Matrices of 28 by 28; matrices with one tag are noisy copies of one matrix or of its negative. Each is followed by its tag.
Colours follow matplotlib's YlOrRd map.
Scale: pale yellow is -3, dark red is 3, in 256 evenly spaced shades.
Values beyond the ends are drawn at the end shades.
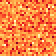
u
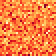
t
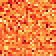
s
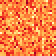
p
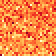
t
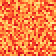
u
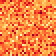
p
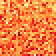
t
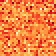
u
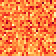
u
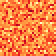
u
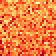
t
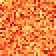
p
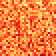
t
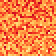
t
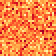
s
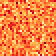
s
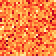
s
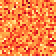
s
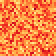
p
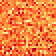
u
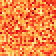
p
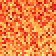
t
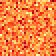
s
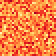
p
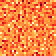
s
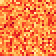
p
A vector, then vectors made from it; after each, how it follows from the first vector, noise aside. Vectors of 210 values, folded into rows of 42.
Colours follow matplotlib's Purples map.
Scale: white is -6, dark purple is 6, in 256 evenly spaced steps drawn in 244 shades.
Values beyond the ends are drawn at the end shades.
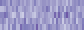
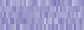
wrapped around, negated, shrunk.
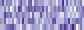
wrapped around, scaled up.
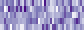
wrapped around, scaled up.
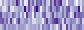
wrapped around, scaled up.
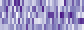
reversed, negated, scaled up.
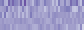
wrapped around, partly zeroed.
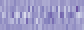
reversed, negated, partly zeroed.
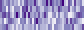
reversed, scaled up.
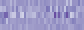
partly zeroed.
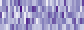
reversed, negated, scaled up.
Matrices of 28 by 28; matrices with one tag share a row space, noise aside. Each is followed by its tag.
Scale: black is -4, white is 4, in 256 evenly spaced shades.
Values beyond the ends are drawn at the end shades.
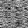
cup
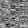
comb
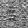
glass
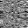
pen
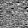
pen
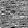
comb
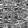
cup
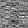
comb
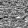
cup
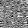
pen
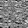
cup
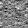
cup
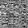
glass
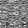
glass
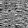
cup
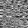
pen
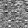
cup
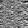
pen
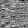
comb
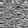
pen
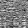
glass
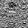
glass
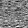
cup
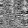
pen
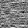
comb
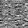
cup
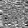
cup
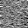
pen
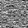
glass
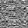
glass
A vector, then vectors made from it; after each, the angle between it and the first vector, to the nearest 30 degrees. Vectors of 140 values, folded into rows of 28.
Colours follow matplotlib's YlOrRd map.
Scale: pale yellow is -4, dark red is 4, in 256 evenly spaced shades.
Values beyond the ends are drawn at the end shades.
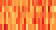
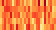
90 degrees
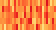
120 degrees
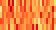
120 degrees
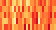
60 degrees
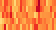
90 degrees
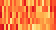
90 degrees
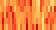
120 degrees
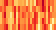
60 degrees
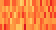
60 degrees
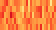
120 degrees
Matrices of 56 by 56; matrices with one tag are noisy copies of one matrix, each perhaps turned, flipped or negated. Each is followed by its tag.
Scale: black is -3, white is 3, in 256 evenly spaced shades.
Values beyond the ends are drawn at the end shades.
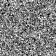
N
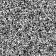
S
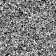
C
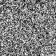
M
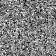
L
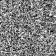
S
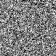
N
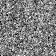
L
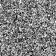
L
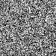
N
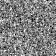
L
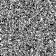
S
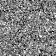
S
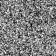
L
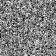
L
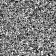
C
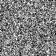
L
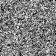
L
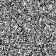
S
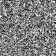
S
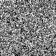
M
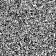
N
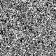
N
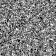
S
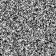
S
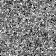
L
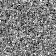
N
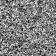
C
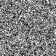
N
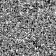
C
